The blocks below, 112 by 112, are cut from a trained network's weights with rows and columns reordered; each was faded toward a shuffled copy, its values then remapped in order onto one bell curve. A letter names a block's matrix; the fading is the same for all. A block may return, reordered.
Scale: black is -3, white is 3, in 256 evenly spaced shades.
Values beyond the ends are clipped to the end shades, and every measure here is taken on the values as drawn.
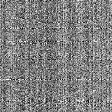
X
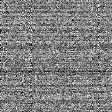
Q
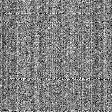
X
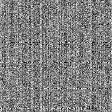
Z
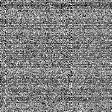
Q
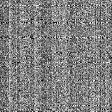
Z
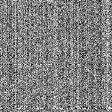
Z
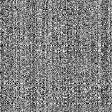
X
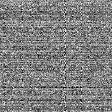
Q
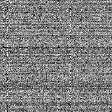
Q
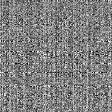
X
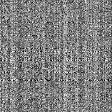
Z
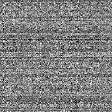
Q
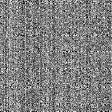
X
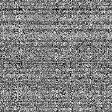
Q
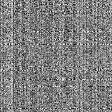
Z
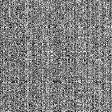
X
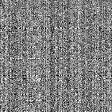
Z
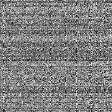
Q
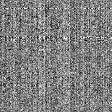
Z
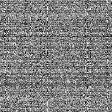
Q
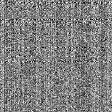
X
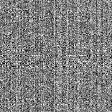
X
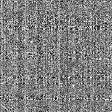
X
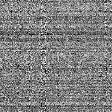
Q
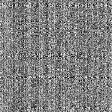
Z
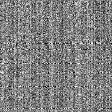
X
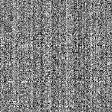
Z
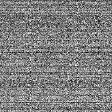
Q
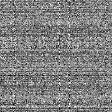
Q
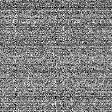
Q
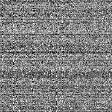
Q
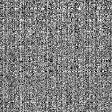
X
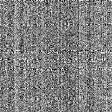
X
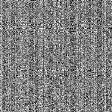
Z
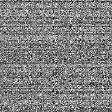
Q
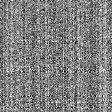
Z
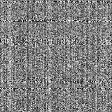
X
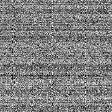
Q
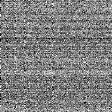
Q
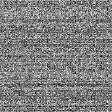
Q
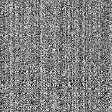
Z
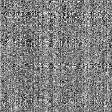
X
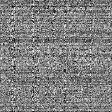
Q
